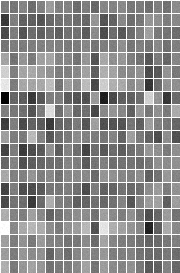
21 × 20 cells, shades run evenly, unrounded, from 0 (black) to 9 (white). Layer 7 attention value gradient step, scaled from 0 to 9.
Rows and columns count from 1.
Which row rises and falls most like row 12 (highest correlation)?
15
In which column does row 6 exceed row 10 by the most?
1
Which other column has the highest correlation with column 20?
6
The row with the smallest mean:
8
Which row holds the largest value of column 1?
18
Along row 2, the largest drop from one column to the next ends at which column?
12
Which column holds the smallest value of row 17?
17
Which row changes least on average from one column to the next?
4
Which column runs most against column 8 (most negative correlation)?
11
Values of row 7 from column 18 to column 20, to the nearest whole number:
4 5 5
